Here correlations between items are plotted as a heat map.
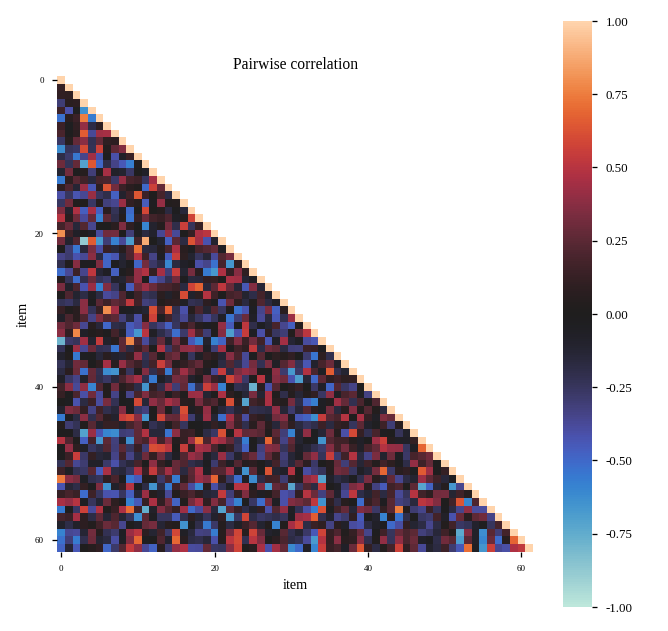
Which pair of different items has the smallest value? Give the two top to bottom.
3, 21
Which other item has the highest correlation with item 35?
38
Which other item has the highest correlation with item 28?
16
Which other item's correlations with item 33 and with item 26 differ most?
2
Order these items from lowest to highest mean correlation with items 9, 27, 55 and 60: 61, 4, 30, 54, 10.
54, 61, 4, 30, 10
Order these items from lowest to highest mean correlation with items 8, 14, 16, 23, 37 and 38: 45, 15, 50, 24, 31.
31, 24, 45, 50, 15
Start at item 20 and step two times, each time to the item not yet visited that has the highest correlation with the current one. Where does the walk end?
52
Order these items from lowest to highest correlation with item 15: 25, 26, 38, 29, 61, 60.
29, 38, 26, 61, 25, 60
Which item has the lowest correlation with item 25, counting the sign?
40
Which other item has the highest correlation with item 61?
53
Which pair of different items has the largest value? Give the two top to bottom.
11, 21
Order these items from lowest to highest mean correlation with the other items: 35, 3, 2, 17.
3, 2, 17, 35
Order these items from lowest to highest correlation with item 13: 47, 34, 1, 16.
1, 47, 34, 16
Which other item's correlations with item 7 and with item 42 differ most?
10
